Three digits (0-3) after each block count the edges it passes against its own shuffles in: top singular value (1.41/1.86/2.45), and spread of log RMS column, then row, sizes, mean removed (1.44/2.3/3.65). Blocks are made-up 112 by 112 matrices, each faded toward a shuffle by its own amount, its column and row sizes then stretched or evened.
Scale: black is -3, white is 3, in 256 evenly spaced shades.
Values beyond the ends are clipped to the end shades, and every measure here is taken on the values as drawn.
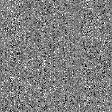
1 2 0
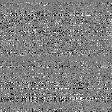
2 1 3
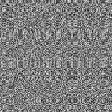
3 0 1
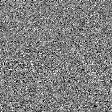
0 0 2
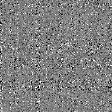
0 2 2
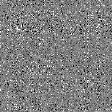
0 2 2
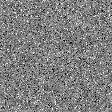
0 0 0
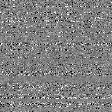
1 1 3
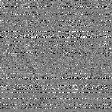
1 1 3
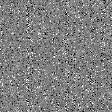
0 2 0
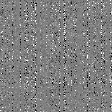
0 3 1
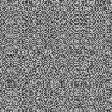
3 1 0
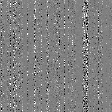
1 3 0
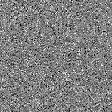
2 0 0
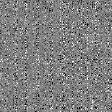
1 3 2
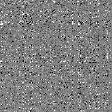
1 2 2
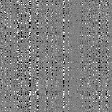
3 3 2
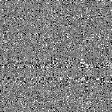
2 2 2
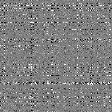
2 2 3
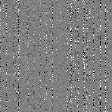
1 3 0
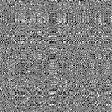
3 0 2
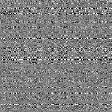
3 1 3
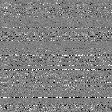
3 0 3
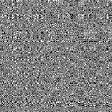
3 1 2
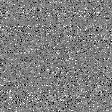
0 0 2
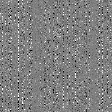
1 3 0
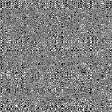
3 2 2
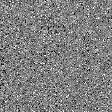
1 1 0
